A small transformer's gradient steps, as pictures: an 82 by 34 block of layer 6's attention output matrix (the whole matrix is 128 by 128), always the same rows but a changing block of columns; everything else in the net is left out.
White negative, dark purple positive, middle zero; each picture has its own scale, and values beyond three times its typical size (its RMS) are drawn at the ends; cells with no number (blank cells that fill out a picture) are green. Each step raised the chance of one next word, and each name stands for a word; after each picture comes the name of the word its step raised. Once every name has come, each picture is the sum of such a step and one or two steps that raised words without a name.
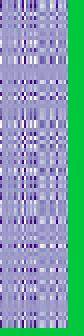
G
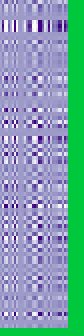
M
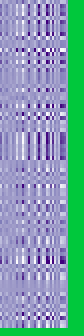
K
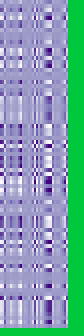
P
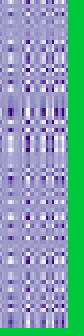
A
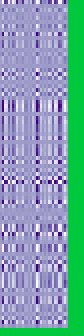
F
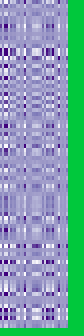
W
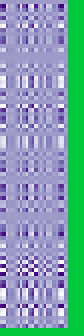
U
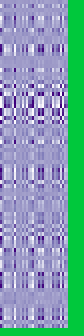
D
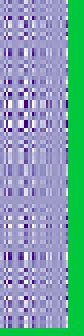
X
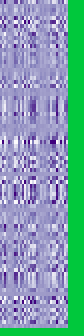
F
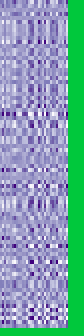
W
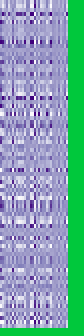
G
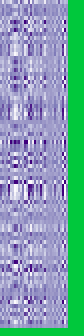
F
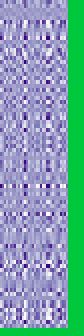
W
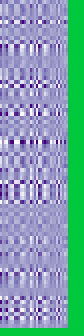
D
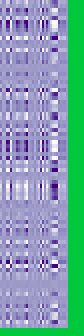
K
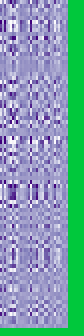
M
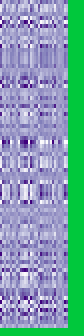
U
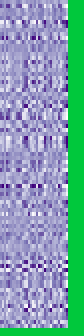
U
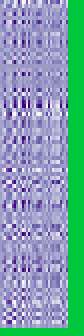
F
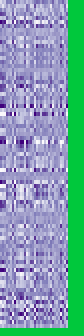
U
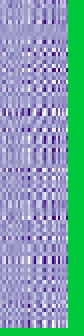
A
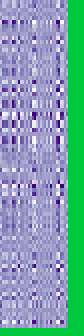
X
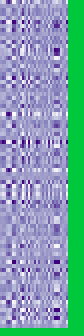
W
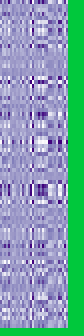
W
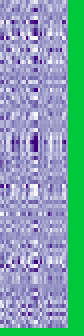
K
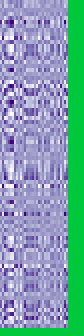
D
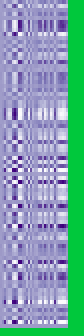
F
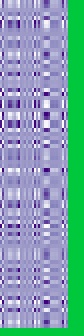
X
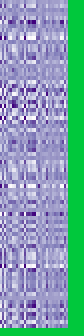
D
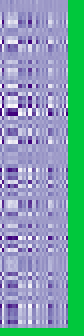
D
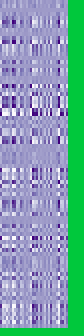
D
